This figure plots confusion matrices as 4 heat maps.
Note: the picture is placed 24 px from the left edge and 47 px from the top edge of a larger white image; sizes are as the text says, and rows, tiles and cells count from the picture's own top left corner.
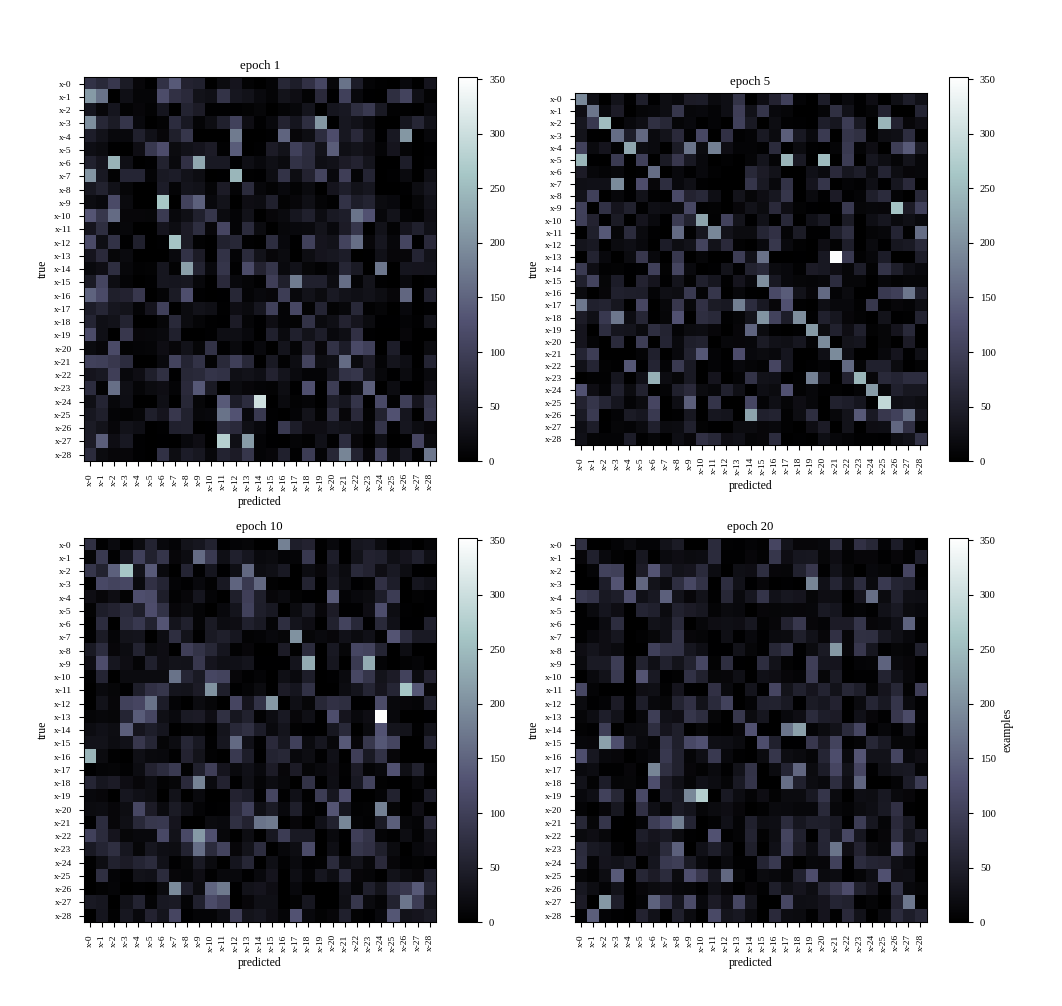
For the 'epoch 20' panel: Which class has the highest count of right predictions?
x-27
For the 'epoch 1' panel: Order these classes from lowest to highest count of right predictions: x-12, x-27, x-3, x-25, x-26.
x-26, x-12, x-3, x-27, x-25
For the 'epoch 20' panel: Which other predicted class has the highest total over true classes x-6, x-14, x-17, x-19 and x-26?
x-18
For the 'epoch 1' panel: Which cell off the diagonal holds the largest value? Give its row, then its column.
x-24, x-14
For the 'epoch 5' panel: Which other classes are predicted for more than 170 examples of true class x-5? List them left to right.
x-0, x-17, x-20
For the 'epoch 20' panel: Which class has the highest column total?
x-21
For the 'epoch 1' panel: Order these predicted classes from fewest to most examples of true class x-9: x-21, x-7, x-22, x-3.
x-7, x-3, x-22, x-21
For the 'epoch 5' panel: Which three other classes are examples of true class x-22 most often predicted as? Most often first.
x-4, x-16, x-8
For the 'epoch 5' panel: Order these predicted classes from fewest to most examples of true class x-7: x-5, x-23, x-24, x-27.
x-23, x-24, x-27, x-5
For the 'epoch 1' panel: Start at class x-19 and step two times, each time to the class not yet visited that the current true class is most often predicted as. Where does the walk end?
x-21
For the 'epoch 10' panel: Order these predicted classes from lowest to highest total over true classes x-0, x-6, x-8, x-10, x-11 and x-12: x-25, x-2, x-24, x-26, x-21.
x-2, x-25, x-21, x-24, x-26
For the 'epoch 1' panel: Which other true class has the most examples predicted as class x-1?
x-27
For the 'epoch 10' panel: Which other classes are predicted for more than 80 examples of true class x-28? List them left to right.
x-7, x-12, x-17, x-25
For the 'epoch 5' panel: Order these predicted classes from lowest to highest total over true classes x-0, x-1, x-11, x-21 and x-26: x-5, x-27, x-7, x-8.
x-7, x-5, x-27, x-8
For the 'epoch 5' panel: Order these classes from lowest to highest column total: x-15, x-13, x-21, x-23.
x-23, x-13, x-21, x-15
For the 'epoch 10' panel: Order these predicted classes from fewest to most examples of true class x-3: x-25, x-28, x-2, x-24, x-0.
x-0, x-28, x-25, x-24, x-2
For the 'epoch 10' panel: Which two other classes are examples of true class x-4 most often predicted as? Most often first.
x-20, x-5
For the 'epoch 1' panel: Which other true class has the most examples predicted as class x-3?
x-19
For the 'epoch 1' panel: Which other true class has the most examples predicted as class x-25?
x-1
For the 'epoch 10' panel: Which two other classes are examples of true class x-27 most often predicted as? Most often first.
x-26, x-10
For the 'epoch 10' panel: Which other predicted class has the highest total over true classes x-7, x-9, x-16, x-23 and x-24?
x-18
